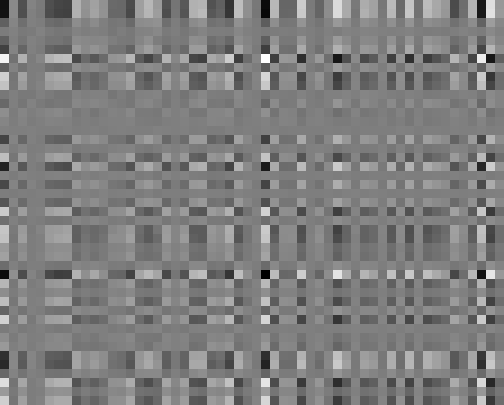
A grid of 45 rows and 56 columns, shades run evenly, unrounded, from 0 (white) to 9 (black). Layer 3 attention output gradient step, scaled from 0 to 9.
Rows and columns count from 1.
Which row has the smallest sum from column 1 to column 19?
7
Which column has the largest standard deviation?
30
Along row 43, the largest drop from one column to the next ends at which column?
54
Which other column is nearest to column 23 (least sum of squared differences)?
17
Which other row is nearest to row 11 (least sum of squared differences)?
4
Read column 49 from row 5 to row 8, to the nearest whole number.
4 4 6 4
